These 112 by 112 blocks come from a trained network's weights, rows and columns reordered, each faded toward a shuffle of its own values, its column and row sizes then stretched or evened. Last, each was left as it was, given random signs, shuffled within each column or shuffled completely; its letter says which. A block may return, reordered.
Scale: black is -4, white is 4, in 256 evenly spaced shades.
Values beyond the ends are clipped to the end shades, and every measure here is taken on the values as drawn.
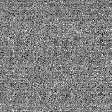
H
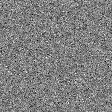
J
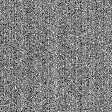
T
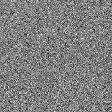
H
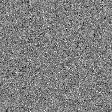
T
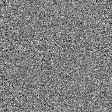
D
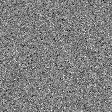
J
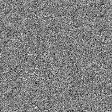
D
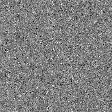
T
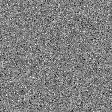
J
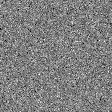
J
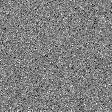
J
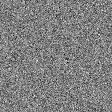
J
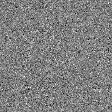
D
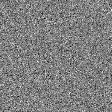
D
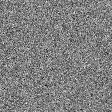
J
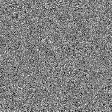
D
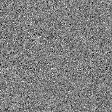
D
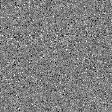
D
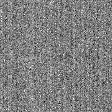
T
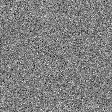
J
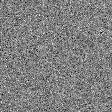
J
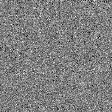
D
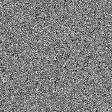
D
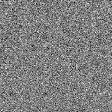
H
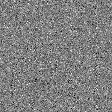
T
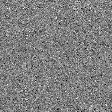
D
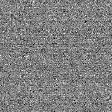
H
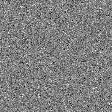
T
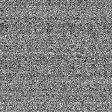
H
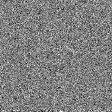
D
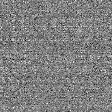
H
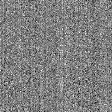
H
